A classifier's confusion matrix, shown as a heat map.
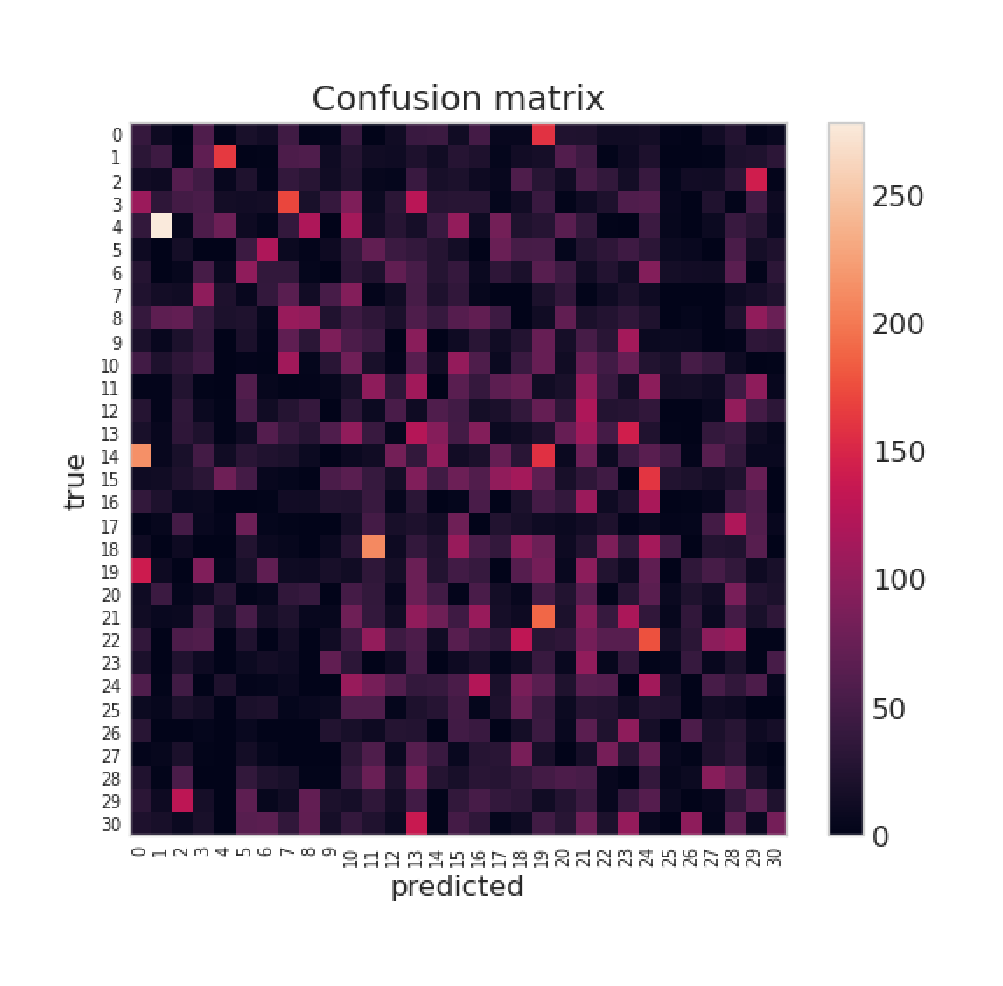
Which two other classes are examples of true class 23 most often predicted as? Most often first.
21, 9
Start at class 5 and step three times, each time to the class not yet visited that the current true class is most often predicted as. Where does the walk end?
16
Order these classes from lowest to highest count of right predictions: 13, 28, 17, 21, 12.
17, 12, 28, 21, 13
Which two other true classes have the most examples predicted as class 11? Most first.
18, 22
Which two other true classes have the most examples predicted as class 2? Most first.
29, 8
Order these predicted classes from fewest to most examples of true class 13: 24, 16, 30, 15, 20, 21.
30, 24, 15, 20, 16, 21
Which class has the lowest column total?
25
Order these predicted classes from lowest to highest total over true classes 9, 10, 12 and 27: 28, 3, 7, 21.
3, 28, 7, 21
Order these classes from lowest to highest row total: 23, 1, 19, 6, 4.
23, 1, 6, 19, 4
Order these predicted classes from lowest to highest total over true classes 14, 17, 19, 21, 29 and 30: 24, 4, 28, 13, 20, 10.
4, 20, 10, 24, 28, 13
